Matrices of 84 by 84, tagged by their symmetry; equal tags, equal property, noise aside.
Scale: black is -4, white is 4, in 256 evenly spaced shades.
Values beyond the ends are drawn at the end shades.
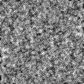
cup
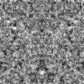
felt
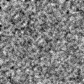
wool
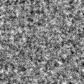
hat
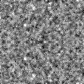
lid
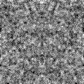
felt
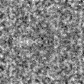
lid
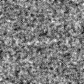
cup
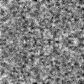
lid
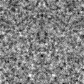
felt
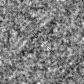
wool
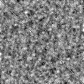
cup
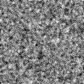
hat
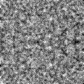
lid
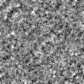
wool
